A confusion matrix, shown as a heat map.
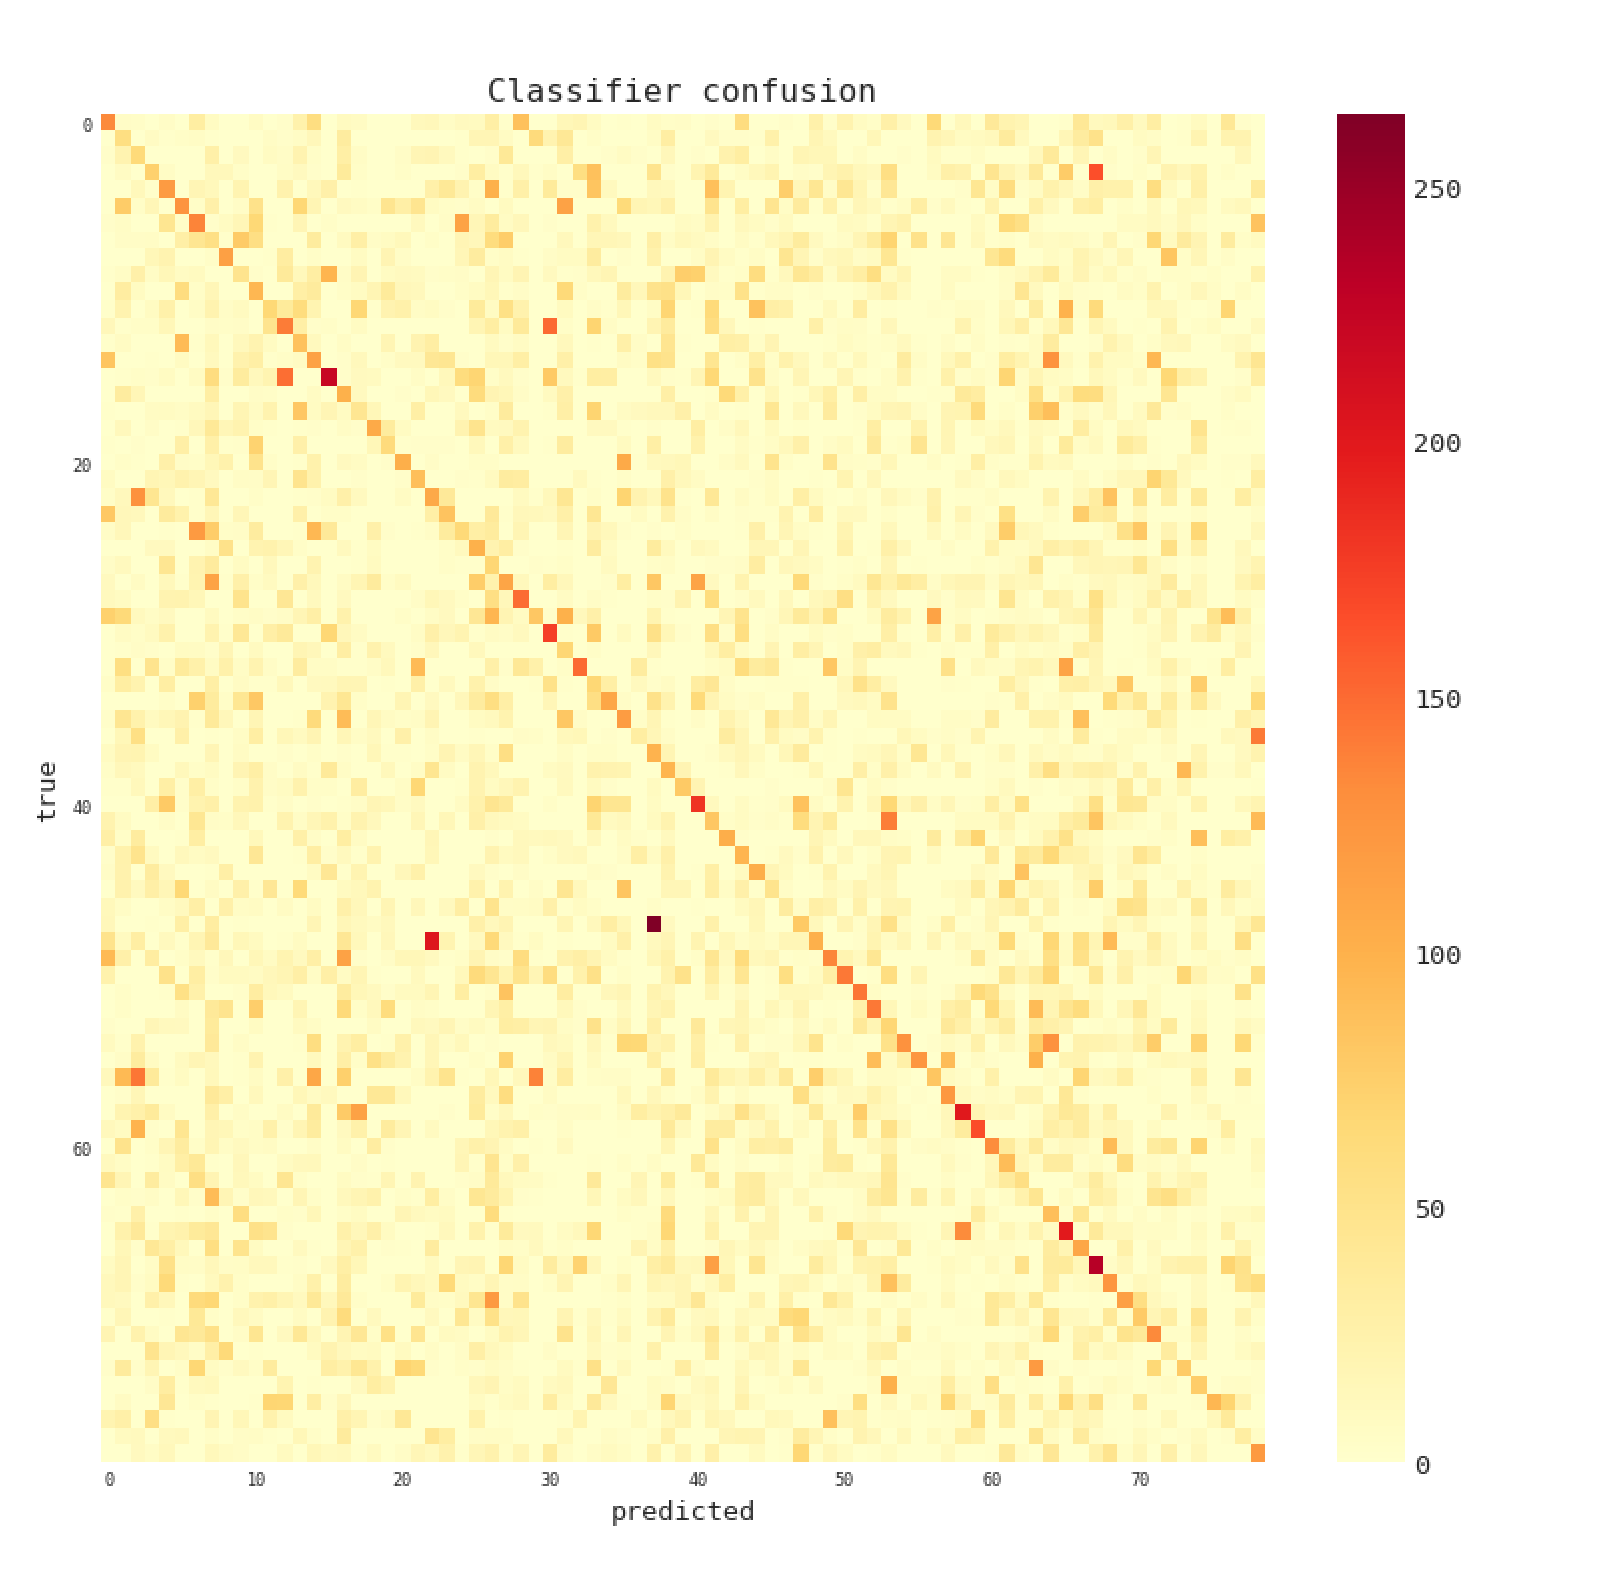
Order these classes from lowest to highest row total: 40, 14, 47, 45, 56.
47, 45, 14, 40, 56
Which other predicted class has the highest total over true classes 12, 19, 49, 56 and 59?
2
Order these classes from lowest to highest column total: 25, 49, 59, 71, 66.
59, 49, 71, 25, 66
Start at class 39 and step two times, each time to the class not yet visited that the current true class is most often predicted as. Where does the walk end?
71
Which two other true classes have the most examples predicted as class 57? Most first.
55, 75
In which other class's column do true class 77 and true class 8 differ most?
72
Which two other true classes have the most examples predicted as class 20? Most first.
73, 76
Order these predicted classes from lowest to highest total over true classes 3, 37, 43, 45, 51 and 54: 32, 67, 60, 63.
32, 60, 63, 67
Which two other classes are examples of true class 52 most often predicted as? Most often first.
63, 10
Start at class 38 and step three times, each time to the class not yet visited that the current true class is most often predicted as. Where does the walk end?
7
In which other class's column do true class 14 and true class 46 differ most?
64
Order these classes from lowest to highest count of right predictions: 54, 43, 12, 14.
43, 14, 54, 12
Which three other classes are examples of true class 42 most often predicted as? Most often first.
74, 59, 65
